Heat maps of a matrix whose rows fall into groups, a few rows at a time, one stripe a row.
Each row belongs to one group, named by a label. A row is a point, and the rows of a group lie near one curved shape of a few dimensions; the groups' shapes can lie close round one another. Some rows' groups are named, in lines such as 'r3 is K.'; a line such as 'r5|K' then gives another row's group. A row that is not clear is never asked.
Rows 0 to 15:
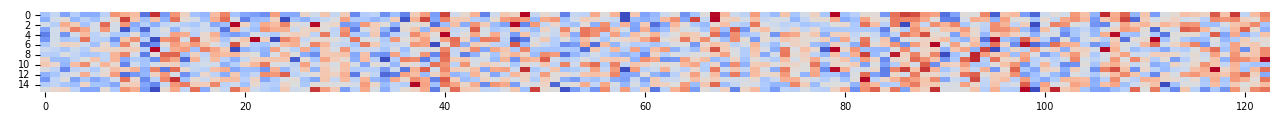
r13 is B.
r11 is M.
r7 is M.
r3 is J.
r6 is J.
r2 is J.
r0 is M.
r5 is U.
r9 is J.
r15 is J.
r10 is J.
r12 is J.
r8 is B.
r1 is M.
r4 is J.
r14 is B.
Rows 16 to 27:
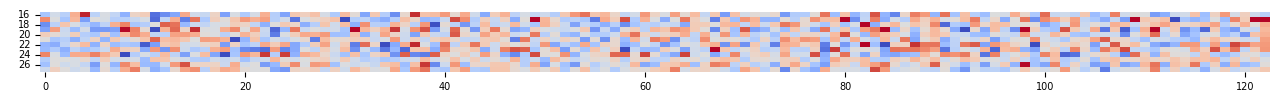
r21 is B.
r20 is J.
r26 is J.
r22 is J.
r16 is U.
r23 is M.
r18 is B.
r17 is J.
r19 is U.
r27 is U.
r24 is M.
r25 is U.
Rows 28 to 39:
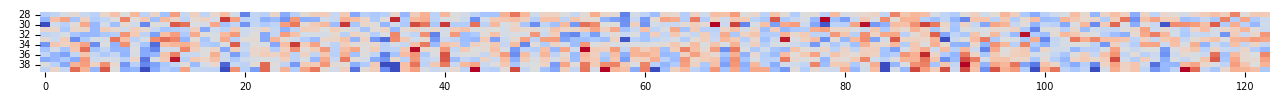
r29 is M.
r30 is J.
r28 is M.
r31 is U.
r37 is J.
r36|J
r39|J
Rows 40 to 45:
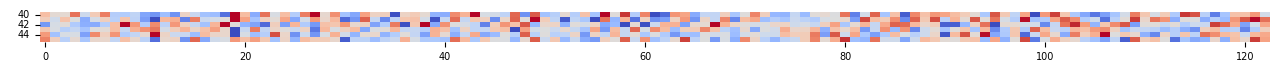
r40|J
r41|J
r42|M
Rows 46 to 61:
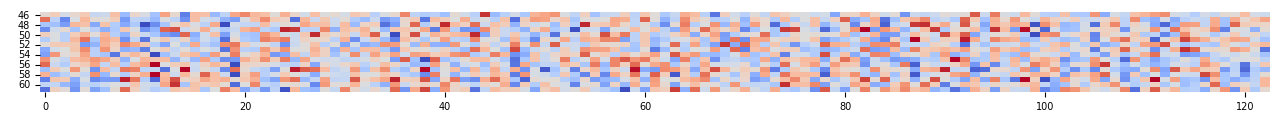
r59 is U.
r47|J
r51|J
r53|J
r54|U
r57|J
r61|M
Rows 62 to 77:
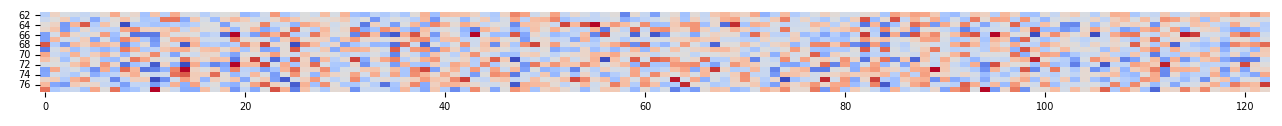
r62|M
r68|J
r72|M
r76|J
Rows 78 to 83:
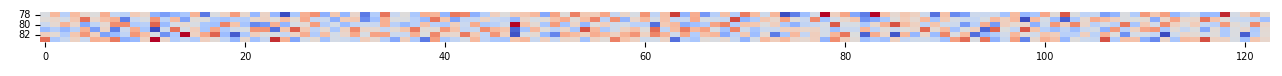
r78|U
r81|U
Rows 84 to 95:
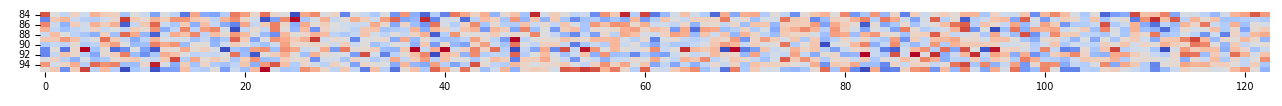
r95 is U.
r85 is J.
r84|J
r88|J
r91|U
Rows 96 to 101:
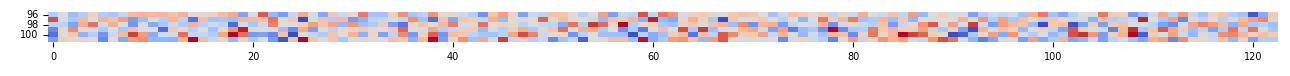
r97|J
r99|M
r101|J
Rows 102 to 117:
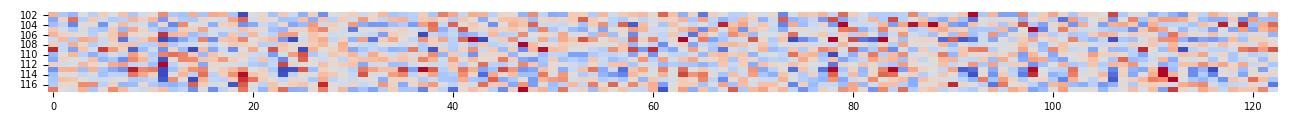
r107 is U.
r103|M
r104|M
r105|J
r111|U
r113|U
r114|U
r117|U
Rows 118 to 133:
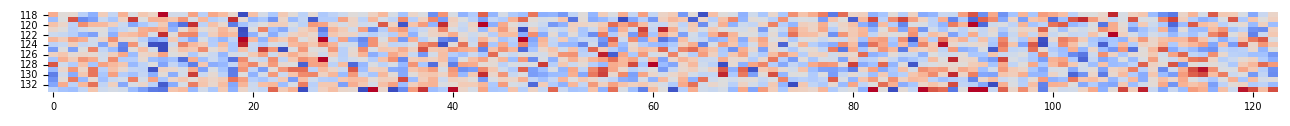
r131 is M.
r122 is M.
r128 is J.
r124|J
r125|U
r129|J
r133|J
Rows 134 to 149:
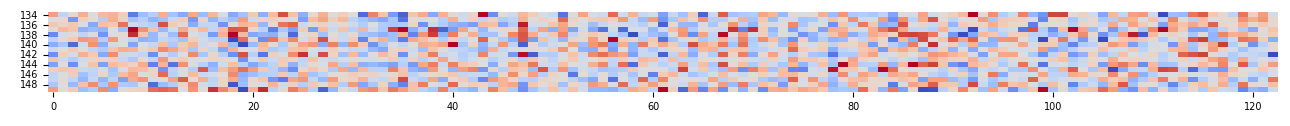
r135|M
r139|J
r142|J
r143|M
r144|M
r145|U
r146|M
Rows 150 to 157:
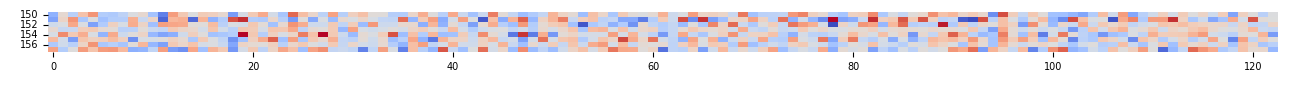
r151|M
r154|J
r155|M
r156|U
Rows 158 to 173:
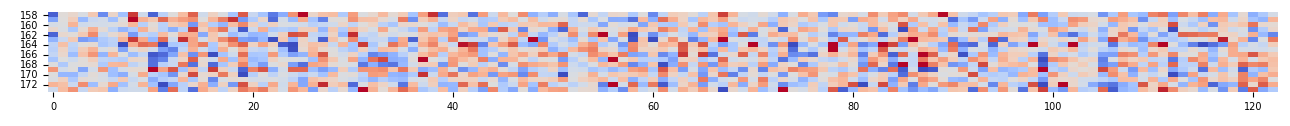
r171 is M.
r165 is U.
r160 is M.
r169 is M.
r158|J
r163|M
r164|U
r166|M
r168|M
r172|J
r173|M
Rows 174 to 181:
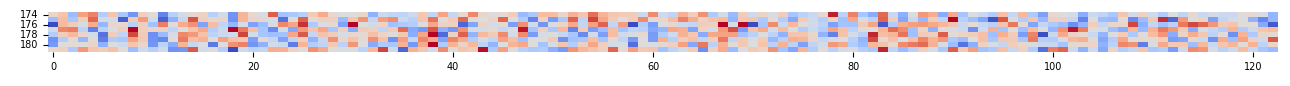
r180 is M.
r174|U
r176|J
